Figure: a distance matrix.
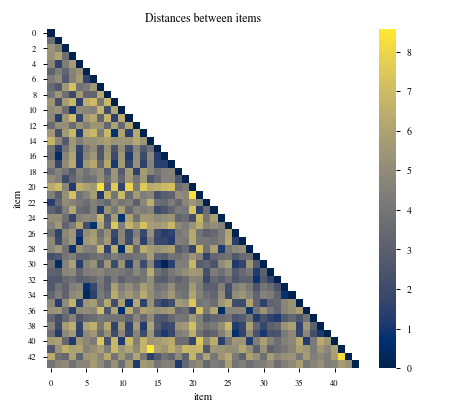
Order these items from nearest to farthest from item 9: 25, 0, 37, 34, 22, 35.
35, 37, 22, 0, 34, 25
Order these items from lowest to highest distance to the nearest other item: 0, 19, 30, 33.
30, 33, 0, 19
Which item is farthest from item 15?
20
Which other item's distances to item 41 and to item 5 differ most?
34
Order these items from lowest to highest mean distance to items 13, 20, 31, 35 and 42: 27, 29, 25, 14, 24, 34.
27, 29, 24, 14, 34, 25
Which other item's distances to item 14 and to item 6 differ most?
25
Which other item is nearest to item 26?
39
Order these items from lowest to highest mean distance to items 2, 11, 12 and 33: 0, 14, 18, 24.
18, 0, 24, 14
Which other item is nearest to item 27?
4
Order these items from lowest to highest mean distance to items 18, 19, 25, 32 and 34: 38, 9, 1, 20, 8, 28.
8, 28, 1, 20, 38, 9
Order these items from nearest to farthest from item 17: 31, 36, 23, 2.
23, 31, 2, 36
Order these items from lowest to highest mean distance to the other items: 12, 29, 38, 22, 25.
29, 22, 38, 12, 25
